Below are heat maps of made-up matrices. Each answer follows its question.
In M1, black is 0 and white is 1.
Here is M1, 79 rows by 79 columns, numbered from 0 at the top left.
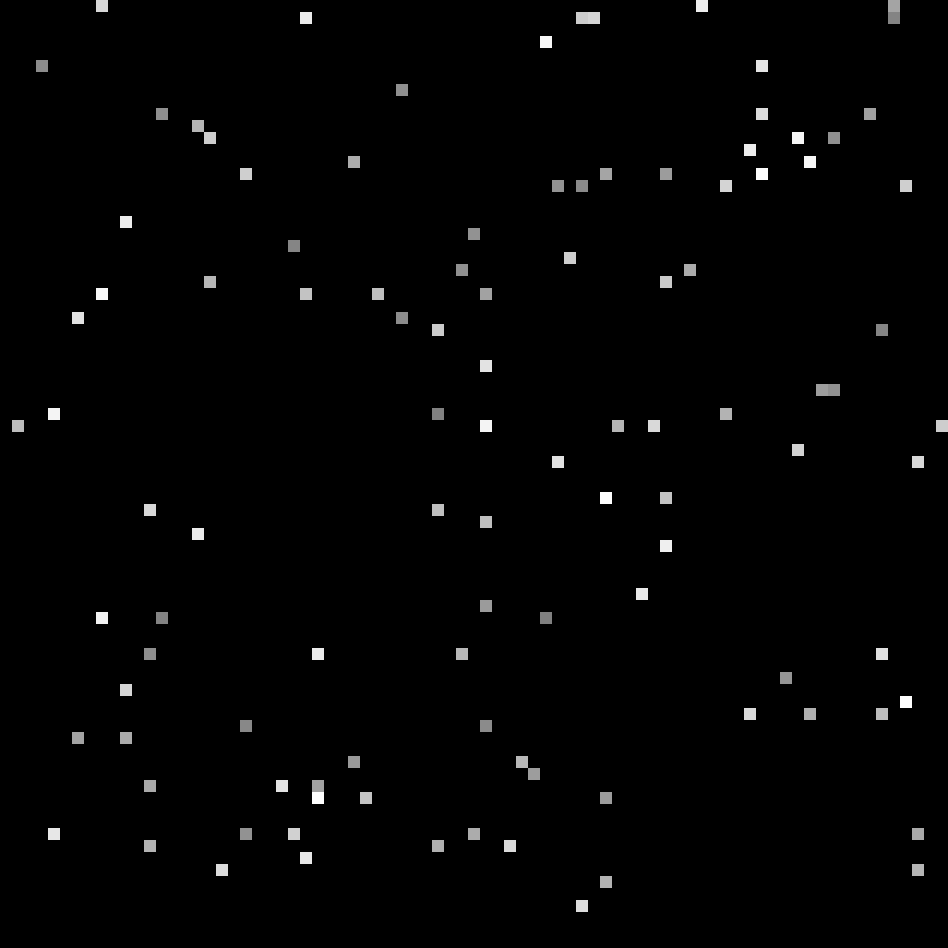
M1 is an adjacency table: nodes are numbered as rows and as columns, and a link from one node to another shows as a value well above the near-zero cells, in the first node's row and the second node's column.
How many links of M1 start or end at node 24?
6
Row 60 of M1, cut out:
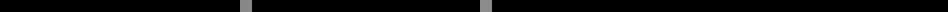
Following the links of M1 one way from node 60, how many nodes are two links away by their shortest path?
1
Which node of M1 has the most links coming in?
node 40
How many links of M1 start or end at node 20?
4
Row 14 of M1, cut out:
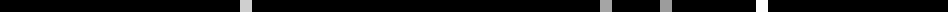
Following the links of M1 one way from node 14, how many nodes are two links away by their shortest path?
4
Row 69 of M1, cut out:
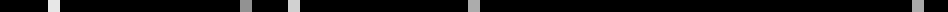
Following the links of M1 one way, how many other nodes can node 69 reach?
9
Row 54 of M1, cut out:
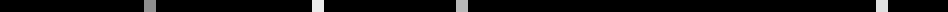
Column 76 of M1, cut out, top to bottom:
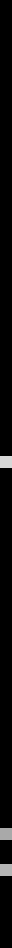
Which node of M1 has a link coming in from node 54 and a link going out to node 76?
node 38
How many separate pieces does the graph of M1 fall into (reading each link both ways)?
6
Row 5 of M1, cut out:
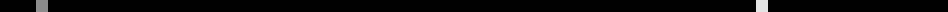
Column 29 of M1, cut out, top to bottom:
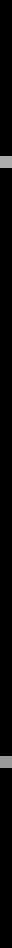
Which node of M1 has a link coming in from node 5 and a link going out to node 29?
node 63
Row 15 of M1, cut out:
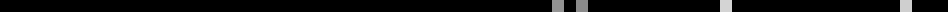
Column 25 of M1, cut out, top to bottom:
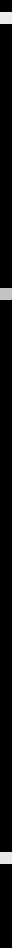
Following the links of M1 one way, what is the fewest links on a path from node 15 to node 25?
4
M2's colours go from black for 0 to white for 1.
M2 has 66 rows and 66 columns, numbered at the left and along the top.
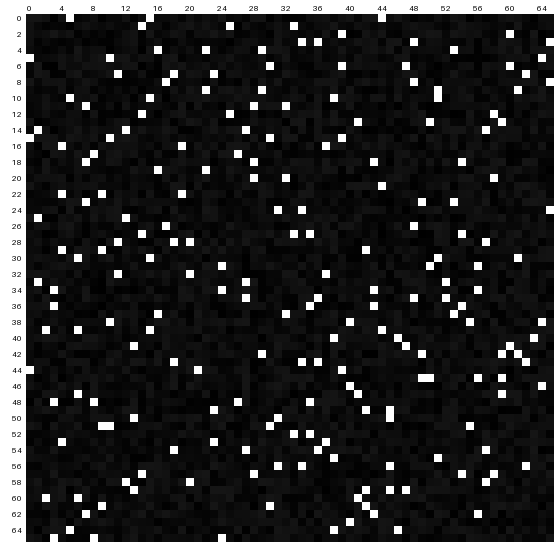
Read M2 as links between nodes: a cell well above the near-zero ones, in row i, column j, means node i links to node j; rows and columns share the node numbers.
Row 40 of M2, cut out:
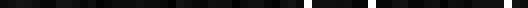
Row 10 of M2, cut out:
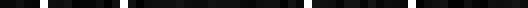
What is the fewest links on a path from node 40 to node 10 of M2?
2
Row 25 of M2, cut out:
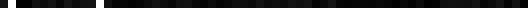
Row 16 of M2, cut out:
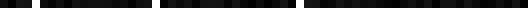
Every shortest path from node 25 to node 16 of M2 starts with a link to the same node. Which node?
node 12
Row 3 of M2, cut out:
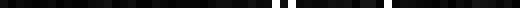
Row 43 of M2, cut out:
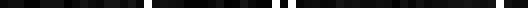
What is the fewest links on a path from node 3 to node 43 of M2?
2
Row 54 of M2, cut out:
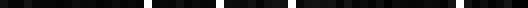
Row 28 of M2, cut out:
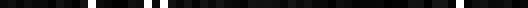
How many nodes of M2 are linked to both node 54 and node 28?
2
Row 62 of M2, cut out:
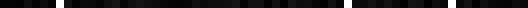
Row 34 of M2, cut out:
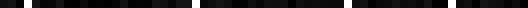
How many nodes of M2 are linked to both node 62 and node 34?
2
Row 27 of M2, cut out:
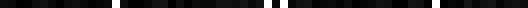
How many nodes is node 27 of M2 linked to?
4
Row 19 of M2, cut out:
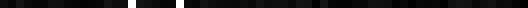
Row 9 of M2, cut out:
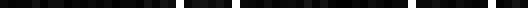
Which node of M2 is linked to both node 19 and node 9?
node 22
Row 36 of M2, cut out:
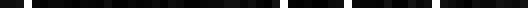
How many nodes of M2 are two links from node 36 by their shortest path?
8
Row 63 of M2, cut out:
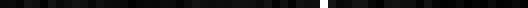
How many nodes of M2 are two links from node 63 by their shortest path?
2
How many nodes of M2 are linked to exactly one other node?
2
